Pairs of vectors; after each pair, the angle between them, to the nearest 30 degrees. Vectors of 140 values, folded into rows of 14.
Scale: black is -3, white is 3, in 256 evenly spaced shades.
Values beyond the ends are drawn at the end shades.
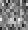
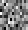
90 degrees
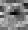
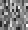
90 degrees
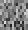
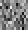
60 degrees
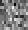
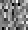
90 degrees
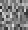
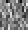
60 degrees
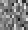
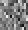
30 degrees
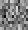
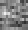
120 degrees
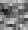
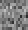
120 degrees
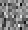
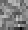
60 degrees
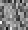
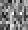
60 degrees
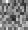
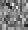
90 degrees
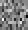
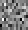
30 degrees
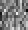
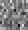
120 degrees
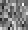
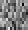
150 degrees
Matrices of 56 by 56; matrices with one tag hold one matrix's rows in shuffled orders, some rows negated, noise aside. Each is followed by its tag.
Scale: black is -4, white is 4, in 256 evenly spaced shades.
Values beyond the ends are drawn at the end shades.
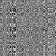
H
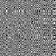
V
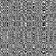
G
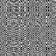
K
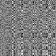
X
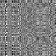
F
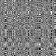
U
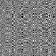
X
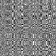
X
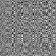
X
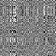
H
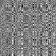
X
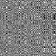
V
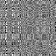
F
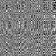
V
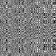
V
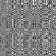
X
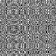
K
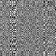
H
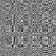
X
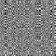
U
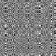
U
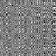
V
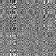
H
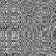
F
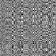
X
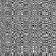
X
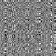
U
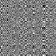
G
